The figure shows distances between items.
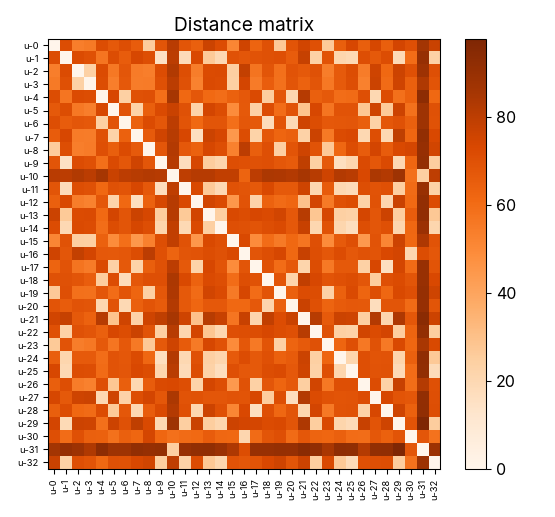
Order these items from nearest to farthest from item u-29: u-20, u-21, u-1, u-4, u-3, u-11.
u-1, u-11, u-4, u-20, u-3, u-21
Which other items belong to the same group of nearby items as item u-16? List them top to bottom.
u-30
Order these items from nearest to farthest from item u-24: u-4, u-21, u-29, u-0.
u-29, u-4, u-0, u-21
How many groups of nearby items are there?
7
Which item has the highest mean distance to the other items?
u-31
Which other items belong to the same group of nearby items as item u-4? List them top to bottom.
u-6, u-18, u-20, u-27
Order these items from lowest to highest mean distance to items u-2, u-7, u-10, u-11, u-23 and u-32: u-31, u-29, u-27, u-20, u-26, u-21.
u-26, u-29, u-21, u-20, u-27, u-31
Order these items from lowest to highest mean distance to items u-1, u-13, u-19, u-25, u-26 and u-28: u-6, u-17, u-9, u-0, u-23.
u-9, u-17, u-23, u-0, u-6
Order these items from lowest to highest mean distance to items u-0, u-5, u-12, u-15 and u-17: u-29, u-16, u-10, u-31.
u-16, u-29, u-10, u-31
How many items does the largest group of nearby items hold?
10
